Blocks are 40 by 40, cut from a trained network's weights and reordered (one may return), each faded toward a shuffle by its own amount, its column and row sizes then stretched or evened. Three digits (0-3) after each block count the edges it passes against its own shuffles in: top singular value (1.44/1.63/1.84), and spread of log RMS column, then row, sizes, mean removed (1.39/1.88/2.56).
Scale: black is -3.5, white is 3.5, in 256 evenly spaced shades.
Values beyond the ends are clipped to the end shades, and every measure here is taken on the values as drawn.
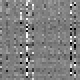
2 3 0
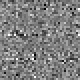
0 0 2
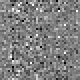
0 2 1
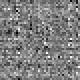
1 2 0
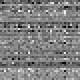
3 1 3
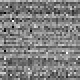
3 1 1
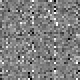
0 2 1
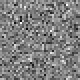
1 1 0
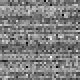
3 0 0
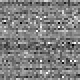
2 1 2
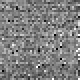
0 1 0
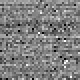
1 0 0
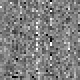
0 2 0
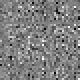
0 2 2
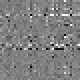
2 1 2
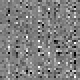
2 3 1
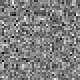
2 1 0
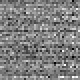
2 1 2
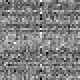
2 1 0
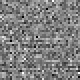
0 1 0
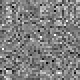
3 0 0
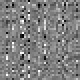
3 3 0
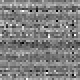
3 1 2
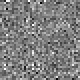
0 1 1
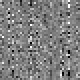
2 3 0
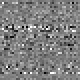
0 0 3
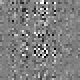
3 3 2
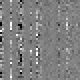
2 3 0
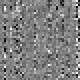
3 3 0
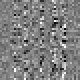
3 3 0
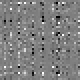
0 3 2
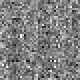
0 0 1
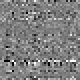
3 1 3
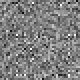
1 0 1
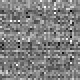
2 2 0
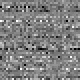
1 0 3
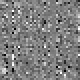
1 3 1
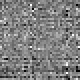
1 2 1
